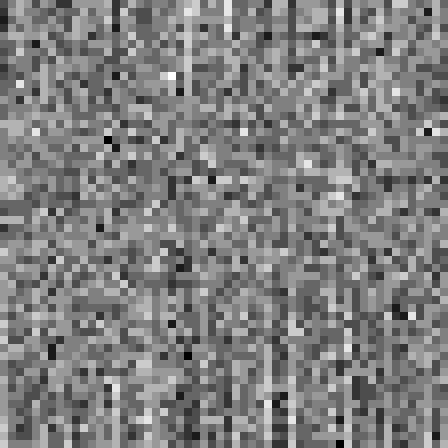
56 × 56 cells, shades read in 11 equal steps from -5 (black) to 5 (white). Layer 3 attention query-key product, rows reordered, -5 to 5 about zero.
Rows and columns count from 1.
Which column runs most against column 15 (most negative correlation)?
29
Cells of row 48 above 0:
25
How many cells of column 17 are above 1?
9
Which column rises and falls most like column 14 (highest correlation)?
17
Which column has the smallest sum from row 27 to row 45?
24
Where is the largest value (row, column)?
10, 22
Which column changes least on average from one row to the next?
20
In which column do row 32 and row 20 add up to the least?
23
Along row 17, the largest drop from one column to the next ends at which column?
54
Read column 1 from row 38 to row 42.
1 2 0 3 1
